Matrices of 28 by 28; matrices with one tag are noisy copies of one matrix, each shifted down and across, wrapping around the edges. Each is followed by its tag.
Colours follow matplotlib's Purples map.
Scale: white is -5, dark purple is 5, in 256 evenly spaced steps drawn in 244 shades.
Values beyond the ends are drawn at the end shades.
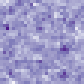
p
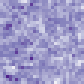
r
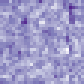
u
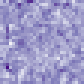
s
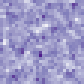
p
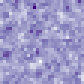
p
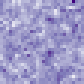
r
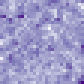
s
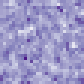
p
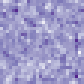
s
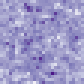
r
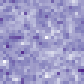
r
